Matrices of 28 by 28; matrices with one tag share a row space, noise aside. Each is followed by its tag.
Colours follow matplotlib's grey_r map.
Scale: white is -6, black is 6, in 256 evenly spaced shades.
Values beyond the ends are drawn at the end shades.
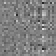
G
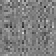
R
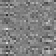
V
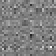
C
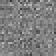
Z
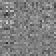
V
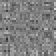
V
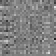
V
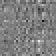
G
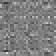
V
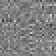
C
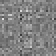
Z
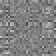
V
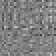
C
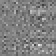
G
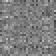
V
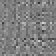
G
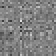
Z
